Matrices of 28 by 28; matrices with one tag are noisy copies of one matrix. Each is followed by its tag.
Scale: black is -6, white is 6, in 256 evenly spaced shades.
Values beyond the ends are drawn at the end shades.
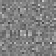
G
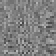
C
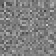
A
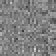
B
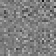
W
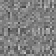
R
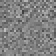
W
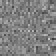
B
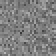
B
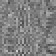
C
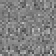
R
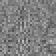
C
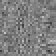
C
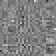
C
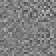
W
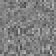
R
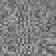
C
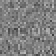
R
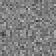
G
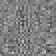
C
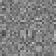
G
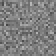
A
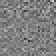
W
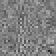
C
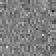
B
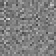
A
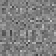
G
